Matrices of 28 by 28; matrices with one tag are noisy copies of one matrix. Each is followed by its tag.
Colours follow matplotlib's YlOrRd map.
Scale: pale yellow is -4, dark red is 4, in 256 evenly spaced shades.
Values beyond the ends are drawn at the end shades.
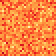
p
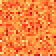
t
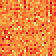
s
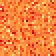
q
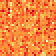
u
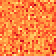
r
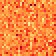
r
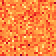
p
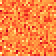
t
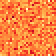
q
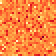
t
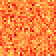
q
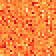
q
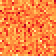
t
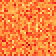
p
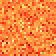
p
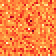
q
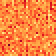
s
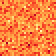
p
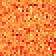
r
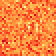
p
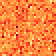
r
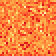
p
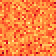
p
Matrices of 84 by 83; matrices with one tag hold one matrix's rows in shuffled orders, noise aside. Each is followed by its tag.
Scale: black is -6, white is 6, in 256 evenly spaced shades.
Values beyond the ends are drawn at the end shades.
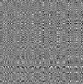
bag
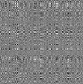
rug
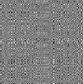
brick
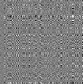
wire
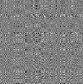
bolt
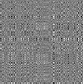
brick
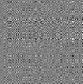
wire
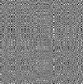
brick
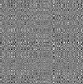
brick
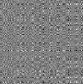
bag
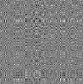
bolt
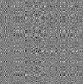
bolt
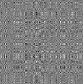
bolt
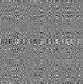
rug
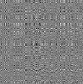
bolt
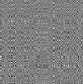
brick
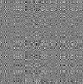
bolt
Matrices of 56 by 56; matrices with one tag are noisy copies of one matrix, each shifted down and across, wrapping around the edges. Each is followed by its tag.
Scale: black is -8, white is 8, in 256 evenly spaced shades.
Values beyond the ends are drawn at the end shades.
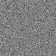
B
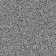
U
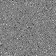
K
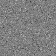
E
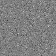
B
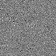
K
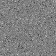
E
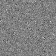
U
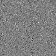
U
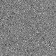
K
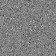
U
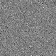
K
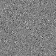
U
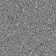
E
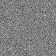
B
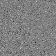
B
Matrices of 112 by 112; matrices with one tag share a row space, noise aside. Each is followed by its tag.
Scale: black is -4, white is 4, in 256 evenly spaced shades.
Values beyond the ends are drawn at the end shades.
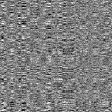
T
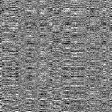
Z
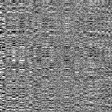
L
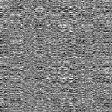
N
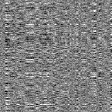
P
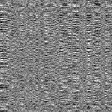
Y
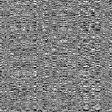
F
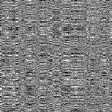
Z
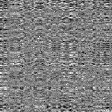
N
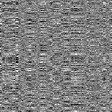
Z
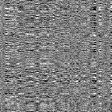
P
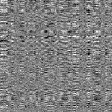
Y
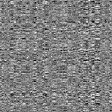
F
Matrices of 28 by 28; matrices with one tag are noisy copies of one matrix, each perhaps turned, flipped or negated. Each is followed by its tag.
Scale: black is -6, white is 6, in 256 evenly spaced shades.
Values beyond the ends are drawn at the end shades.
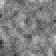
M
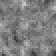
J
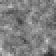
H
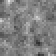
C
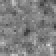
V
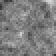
H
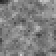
M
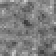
V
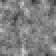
J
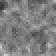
H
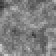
H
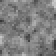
M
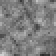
M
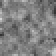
M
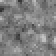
C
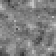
J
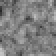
M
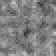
V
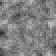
J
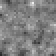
J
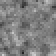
J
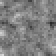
J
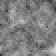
H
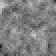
H
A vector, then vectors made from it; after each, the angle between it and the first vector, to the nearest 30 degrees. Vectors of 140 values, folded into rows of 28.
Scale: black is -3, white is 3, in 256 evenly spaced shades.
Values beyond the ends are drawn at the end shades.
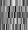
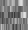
60 degrees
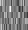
90 degrees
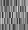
90 degrees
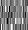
60 degrees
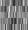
150 degrees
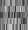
30 degrees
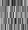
150 degrees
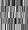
150 degrees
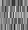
150 degrees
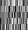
30 degrees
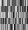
120 degrees
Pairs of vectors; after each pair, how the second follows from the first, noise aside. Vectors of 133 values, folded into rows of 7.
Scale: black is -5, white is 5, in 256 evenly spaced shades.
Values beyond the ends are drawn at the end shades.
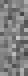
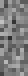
reversed, negated.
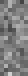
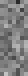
reversed, negated.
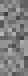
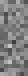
wrapped around.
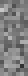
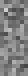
reversed, negated.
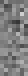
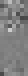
wrapped around, partly zeroed.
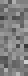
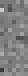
wrapped around, partly zeroed.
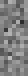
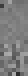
wrapped around, partly zeroed.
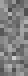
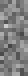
wrapped around.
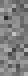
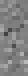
wrapped around, partly zeroed.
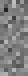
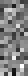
reversed, negated, scaled up.
